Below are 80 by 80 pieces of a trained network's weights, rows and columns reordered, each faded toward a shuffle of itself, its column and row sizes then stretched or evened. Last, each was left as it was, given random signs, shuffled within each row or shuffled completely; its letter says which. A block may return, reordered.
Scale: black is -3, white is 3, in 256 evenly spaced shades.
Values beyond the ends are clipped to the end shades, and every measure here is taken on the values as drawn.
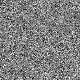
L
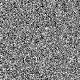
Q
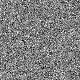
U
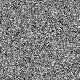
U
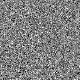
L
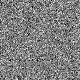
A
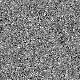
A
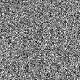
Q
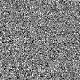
Q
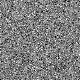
L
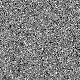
U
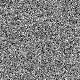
U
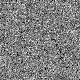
U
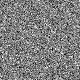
U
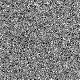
A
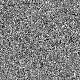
U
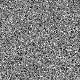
A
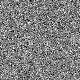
A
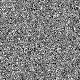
A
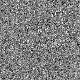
L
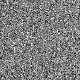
L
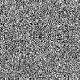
Q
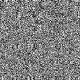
Q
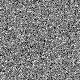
U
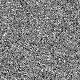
U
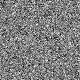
U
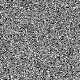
A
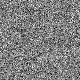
U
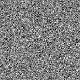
Q
